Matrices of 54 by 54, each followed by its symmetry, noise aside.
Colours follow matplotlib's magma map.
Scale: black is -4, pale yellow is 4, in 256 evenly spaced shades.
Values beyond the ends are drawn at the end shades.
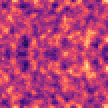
mirrored top to bottom.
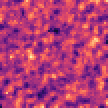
antisymmetric.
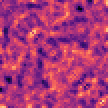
symmetric.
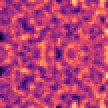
mirrored top to bottom.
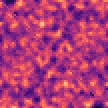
same after a half turn.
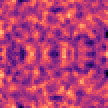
mirrored top to bottom.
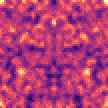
mirrored left to right.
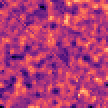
no symmetry.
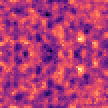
mirrored top to bottom.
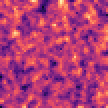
no symmetry.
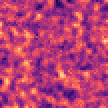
no symmetry.
